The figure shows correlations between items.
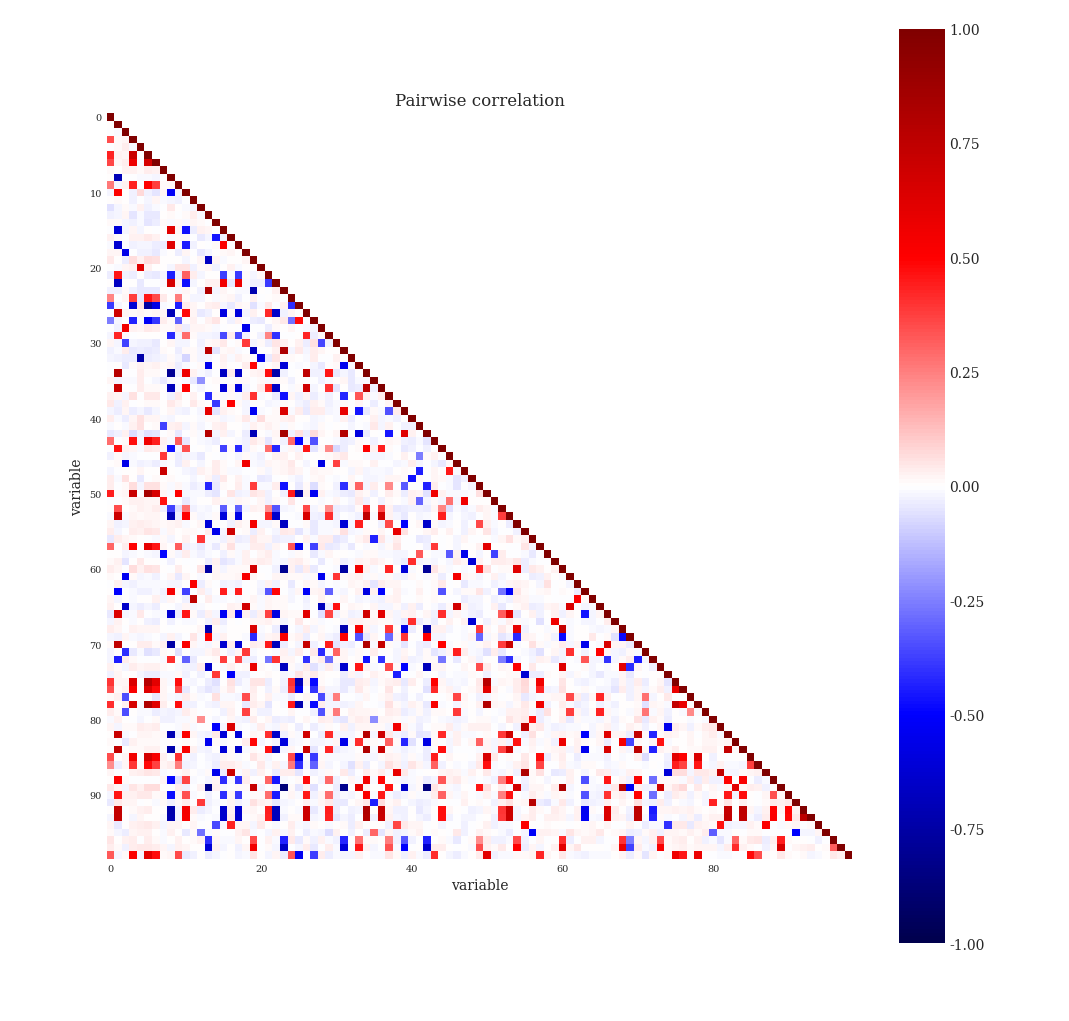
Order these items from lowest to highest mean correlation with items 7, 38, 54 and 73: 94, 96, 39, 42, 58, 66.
42, 39, 58, 66, 94, 96
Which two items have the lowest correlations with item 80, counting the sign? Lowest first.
95, 35
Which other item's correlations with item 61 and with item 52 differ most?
65
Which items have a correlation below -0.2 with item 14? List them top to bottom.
16, 38, 55, 81, 87, 94
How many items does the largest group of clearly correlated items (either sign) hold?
24
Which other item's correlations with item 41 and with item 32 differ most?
4
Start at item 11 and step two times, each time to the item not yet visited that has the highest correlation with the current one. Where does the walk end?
62
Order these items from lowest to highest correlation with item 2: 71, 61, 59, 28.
61, 71, 59, 28
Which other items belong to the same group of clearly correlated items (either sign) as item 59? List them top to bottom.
40, 48, 67
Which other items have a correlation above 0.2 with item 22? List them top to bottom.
8, 15, 17, 63, 72
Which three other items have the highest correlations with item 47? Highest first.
7, 51, 45
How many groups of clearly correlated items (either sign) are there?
10
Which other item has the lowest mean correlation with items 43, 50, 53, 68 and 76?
25
